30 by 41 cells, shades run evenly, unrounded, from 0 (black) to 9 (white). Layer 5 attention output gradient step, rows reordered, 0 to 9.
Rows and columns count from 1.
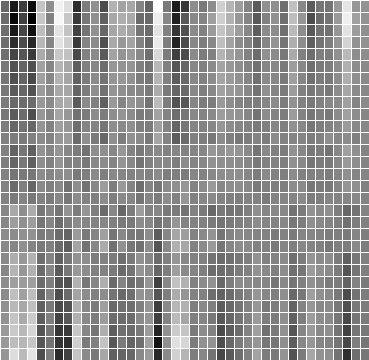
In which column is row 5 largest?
18
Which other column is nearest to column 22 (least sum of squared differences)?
6
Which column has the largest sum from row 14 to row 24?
20
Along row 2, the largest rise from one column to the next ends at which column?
5
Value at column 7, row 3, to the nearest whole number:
8
